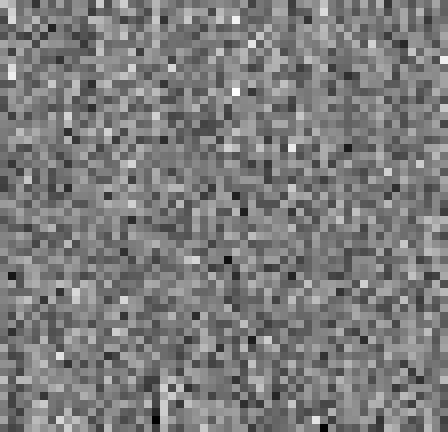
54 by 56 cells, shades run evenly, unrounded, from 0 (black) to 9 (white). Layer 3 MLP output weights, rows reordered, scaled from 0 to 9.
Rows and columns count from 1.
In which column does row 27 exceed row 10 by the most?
45
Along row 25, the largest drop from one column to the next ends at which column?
30
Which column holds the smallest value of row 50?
35
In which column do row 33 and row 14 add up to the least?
29
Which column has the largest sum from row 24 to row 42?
10
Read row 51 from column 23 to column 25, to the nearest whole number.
2 7 6
